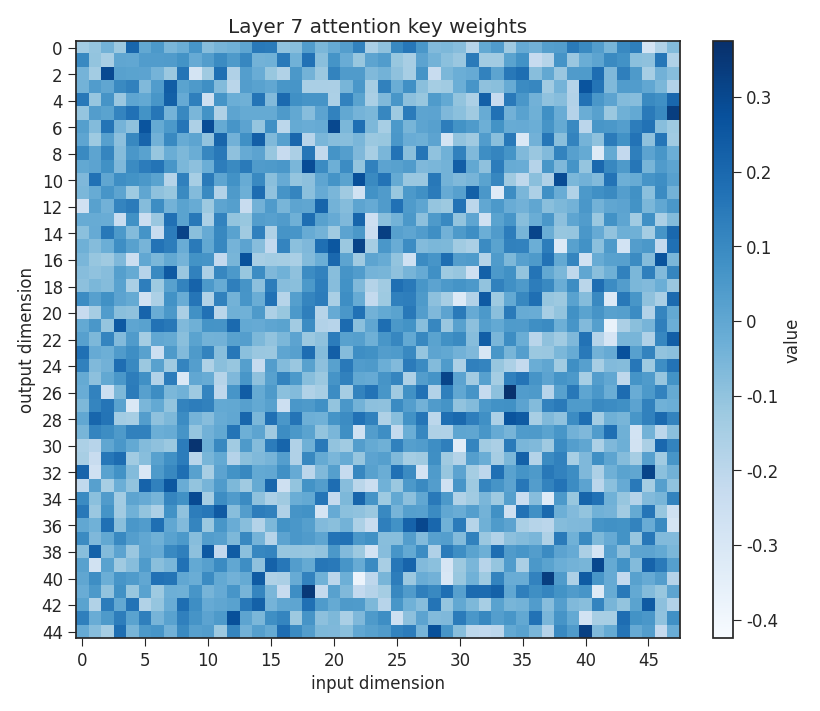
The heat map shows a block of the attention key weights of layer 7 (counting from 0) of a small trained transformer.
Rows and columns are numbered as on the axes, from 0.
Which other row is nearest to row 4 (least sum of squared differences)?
17
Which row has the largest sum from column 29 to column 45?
41
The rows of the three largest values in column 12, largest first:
43, 38, 21
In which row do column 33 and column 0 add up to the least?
11
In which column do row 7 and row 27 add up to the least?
35
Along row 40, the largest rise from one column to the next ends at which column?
40
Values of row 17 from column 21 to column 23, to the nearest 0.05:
0.05 0.05 -0.05
